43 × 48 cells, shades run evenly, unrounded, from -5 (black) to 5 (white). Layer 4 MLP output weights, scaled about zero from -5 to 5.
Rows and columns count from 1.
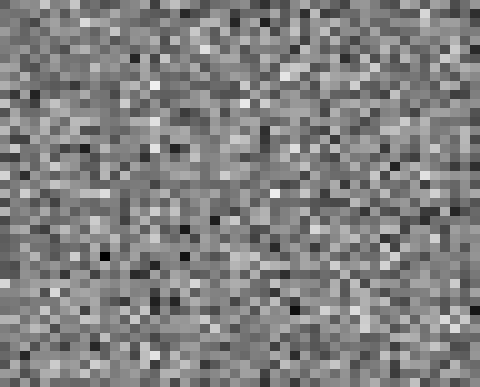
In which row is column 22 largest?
37
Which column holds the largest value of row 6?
21
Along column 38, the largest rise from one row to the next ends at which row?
8
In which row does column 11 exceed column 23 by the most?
22
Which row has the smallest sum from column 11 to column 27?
2
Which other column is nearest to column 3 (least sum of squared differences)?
42
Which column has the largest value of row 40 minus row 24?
39
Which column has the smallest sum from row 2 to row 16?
48
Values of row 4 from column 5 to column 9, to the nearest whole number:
-1 1 1 1 0
